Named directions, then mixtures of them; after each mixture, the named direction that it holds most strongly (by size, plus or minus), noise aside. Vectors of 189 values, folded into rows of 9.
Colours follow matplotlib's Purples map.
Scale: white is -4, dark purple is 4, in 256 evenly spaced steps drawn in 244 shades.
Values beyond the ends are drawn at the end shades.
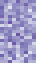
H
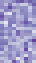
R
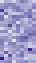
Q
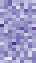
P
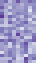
H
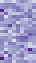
Q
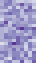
P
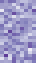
Q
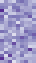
Q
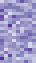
Q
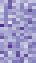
H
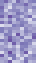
H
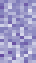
H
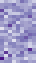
Q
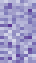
H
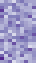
Q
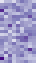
Q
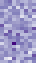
P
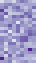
Q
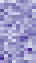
Q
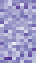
P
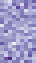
P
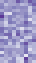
R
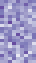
H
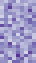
H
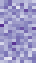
P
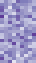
H
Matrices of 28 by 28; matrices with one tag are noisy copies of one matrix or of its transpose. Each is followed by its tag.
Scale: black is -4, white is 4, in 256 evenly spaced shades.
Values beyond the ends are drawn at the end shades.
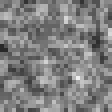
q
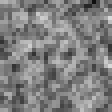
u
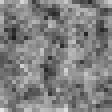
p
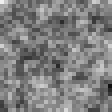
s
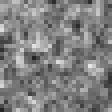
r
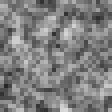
u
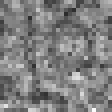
q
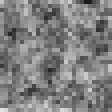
p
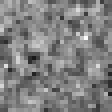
r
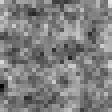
p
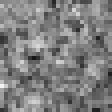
r
